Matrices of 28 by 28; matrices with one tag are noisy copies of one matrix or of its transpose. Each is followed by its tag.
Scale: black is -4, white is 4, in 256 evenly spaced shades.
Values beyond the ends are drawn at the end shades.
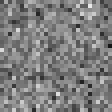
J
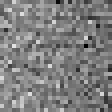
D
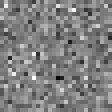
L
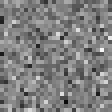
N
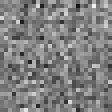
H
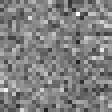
J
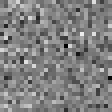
H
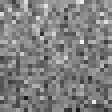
D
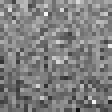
D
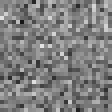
H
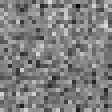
H
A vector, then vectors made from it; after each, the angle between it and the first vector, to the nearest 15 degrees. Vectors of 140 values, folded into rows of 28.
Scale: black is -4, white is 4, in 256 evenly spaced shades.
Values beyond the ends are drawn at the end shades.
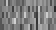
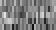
105 degrees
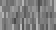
135 degrees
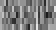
150 degrees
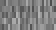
45 degrees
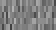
75 degrees
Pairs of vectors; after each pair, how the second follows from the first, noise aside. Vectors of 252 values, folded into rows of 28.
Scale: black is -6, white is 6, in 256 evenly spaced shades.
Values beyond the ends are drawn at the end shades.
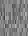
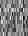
reversed, scaled up.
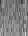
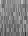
negated.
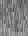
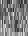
scaled up.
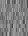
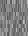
negated.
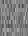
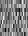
reversed, scaled up.
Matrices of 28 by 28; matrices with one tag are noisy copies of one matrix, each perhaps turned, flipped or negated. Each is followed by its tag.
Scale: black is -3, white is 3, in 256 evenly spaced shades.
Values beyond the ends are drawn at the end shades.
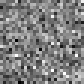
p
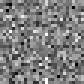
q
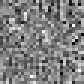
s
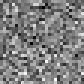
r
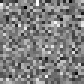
q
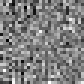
s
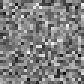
r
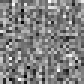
s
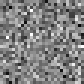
q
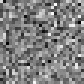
r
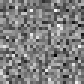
q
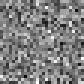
q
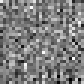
s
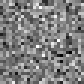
r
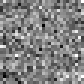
p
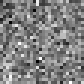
p
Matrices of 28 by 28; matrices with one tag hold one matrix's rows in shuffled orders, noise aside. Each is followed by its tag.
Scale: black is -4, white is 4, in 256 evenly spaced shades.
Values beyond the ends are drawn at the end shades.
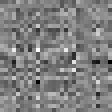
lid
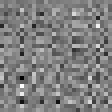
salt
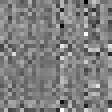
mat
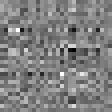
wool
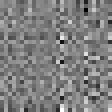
mat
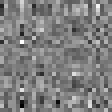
salt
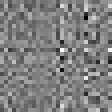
mat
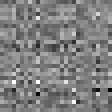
lid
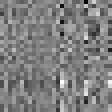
mat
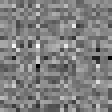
lid
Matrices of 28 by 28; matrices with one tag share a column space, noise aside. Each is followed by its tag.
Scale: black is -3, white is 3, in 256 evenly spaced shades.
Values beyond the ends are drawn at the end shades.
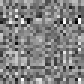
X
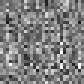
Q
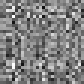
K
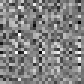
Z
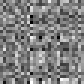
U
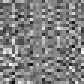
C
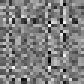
X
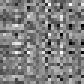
Z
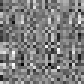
Q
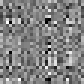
X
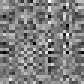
Z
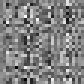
X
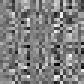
Q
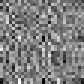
U
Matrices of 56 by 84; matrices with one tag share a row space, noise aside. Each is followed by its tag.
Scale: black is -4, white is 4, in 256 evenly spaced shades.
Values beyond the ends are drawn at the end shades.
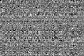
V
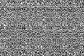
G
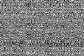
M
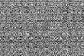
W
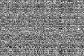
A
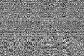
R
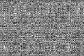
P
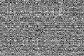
V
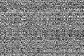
G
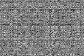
P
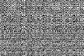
G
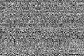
V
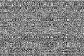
R
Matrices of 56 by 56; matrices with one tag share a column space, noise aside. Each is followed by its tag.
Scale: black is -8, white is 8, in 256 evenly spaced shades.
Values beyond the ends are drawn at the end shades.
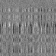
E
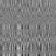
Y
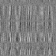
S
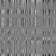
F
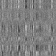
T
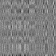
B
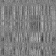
S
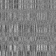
T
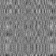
B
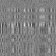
E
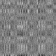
B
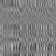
Y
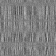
S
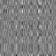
B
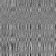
Y
